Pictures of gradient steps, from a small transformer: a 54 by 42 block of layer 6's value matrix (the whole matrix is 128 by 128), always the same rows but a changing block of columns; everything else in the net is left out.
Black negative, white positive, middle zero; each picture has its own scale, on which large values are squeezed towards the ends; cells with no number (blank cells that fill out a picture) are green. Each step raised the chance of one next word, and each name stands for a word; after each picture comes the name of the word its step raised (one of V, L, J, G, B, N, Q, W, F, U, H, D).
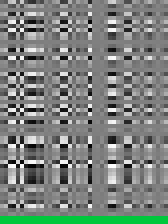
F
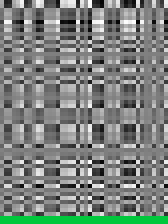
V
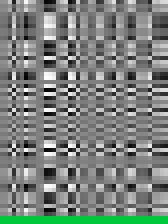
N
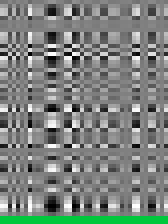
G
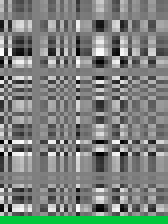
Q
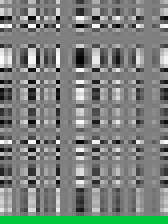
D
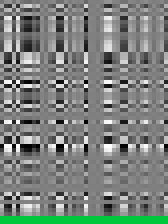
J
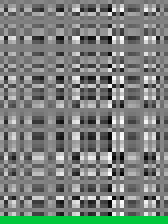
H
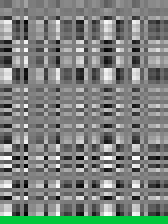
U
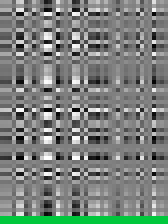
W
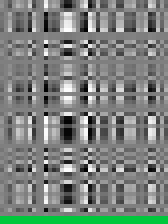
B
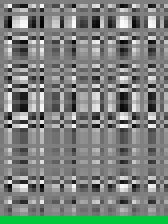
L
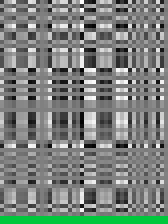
D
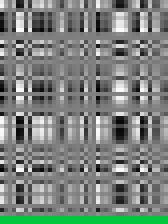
B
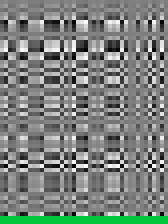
F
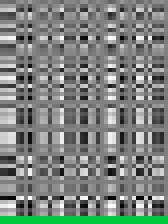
H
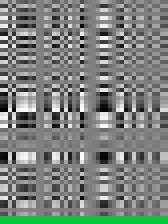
L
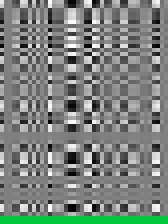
V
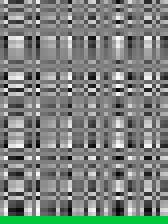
N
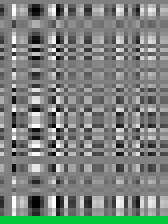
G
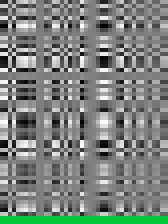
D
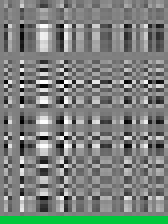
J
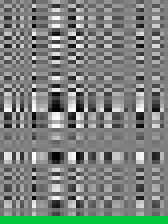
L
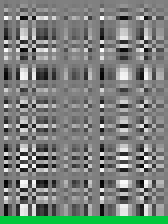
U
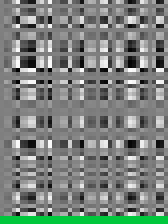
D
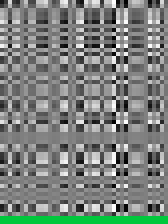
V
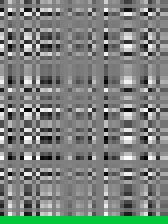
W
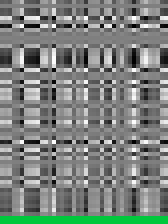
D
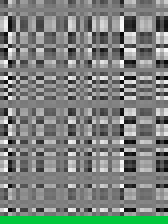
Q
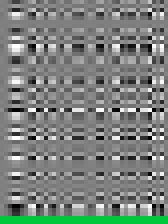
W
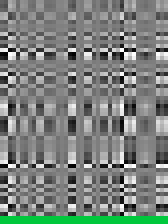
F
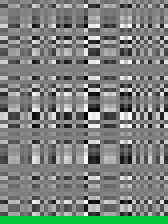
L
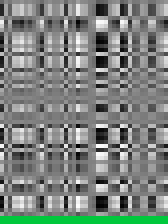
G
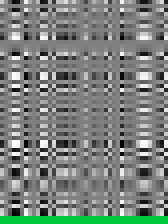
N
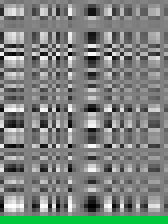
G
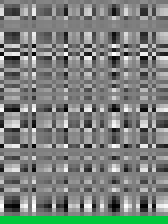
G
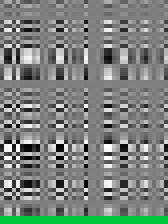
U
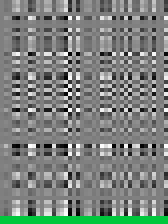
N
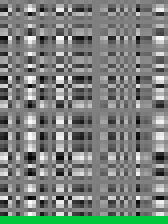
H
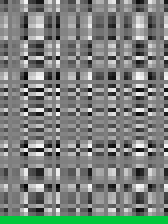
N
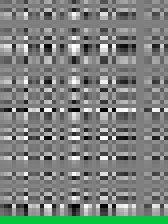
W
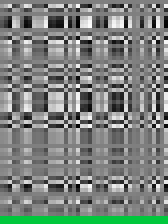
L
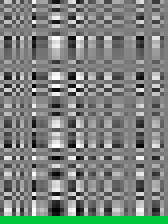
N
